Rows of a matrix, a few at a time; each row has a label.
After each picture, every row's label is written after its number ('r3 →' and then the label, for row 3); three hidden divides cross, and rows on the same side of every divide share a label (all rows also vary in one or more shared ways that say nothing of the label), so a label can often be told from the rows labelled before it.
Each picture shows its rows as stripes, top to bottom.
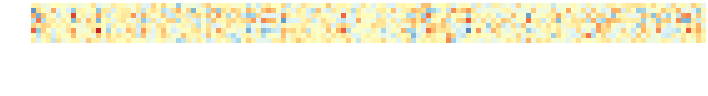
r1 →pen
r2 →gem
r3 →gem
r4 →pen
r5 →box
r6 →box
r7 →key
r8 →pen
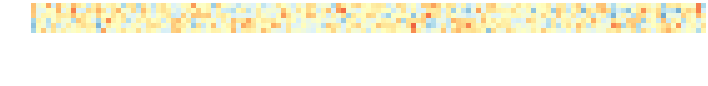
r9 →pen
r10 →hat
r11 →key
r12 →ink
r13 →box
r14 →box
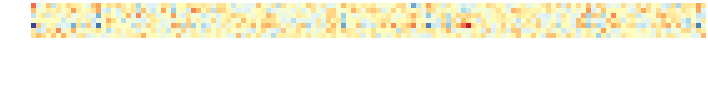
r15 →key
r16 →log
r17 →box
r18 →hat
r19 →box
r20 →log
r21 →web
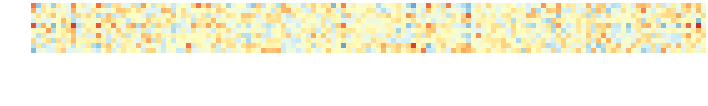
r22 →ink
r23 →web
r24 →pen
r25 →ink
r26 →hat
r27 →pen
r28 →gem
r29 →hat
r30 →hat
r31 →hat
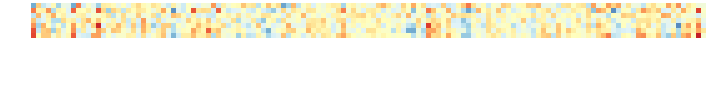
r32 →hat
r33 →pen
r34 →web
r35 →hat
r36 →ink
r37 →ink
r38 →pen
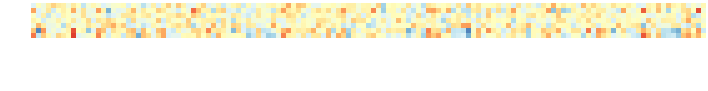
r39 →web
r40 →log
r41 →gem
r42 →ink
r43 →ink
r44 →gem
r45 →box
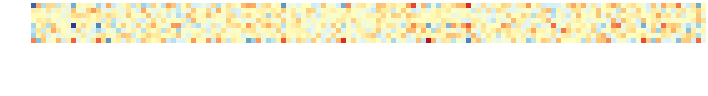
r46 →pen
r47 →pen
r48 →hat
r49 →log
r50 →gem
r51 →pen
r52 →gem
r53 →box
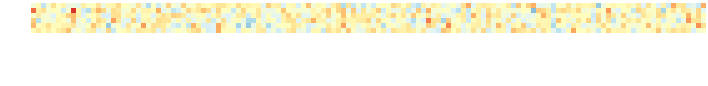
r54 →key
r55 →hat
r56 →box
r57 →ink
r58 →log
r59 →log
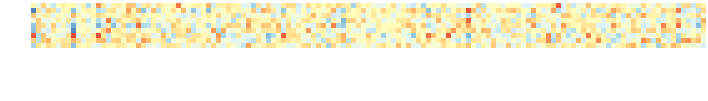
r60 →gem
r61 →log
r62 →hat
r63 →key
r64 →web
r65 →ink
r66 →web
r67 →box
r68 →key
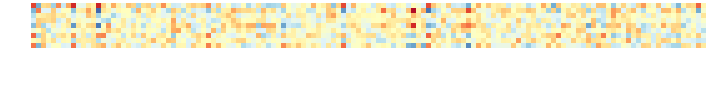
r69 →hat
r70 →box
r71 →log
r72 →log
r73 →hat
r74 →ink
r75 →ink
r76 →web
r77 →gem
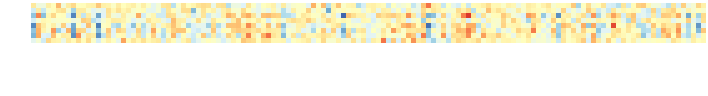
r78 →key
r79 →key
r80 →pen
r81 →gem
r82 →log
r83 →web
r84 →pen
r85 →hat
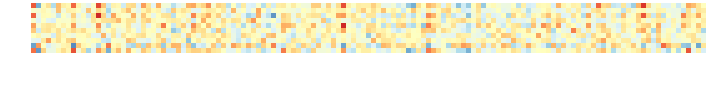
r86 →hat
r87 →box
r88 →web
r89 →ink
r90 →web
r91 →pen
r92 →hat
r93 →log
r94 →ink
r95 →gem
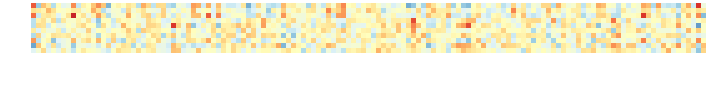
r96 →box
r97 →log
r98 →box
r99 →box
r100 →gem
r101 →hat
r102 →hat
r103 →hat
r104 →box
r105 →gem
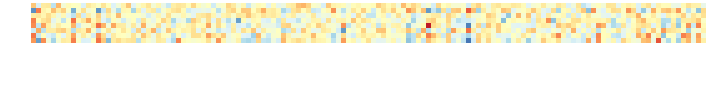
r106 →box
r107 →log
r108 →key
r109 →pen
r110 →ink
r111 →pen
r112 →ink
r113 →gem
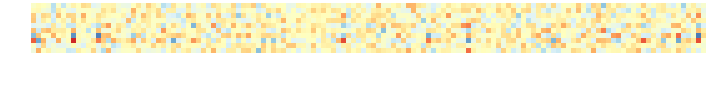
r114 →hat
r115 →hat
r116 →hat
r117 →box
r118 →ink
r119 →web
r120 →web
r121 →hat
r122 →gem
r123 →pen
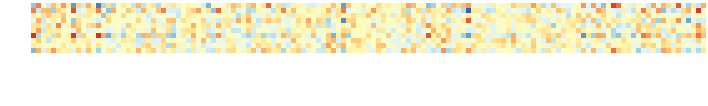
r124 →log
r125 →box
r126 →pen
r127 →key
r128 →pen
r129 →pen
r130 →box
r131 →log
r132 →box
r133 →log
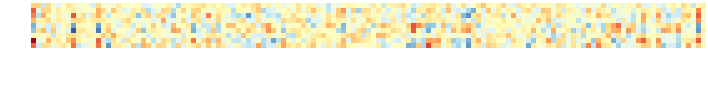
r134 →key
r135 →key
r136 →box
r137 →log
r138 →box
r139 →gem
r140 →hat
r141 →pen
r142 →gem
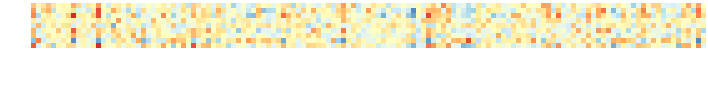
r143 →log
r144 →key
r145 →web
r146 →key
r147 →log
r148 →hat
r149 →key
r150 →web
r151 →key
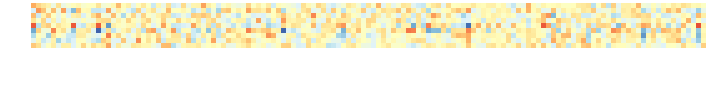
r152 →key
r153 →key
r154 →pen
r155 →gem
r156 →log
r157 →log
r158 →ink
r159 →ink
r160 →key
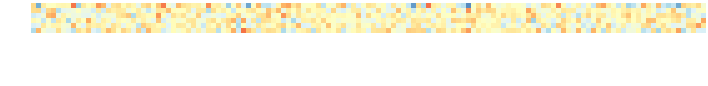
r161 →gem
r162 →key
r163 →web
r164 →hat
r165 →box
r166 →hat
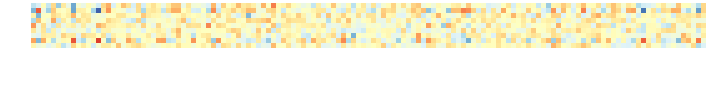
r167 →gem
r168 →ink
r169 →box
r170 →web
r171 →ink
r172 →gem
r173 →gem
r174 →box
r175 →ink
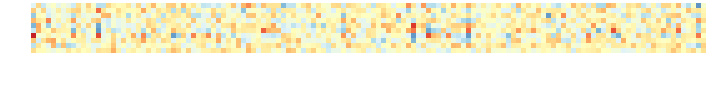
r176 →pen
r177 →ink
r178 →ink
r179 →log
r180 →box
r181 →log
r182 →key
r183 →web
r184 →web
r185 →ink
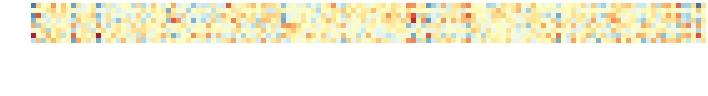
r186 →log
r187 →log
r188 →pen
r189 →box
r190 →gem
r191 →gem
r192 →key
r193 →pen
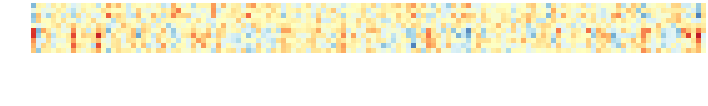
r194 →ink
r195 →gem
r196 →ink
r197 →web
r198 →box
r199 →gem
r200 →hat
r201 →pen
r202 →key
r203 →box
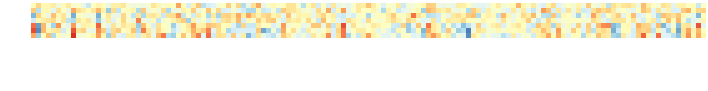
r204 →web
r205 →box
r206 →gem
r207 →web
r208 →hat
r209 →ink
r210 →box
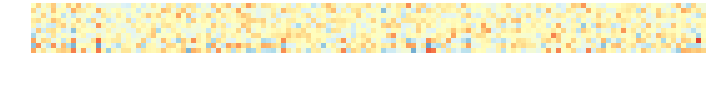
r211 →pen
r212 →web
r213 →ink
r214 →log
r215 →ink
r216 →web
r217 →gem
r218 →key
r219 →log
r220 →web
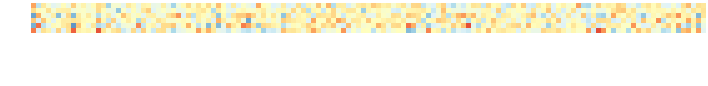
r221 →box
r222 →log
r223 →gem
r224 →box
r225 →pen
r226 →ink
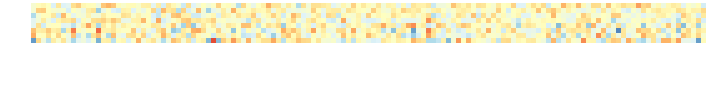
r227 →hat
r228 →log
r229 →gem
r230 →ink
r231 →hat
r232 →key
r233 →web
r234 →gem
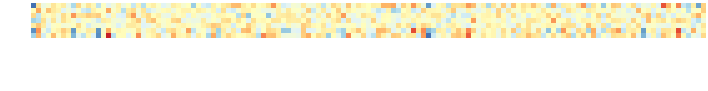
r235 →box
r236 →key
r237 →box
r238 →gem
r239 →key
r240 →hat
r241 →key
